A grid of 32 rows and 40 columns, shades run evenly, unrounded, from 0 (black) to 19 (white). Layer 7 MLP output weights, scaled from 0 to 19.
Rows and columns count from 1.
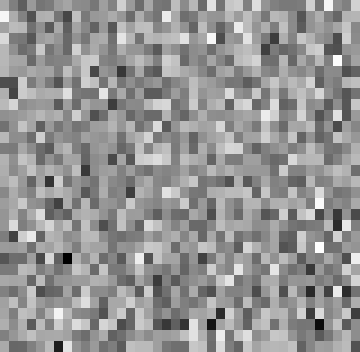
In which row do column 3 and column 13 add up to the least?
10
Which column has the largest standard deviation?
36
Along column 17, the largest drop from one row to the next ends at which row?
24
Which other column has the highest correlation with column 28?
19
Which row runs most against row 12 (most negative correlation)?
6
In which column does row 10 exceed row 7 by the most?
18
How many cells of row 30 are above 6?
35
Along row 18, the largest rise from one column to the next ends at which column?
16
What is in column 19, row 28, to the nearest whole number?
7
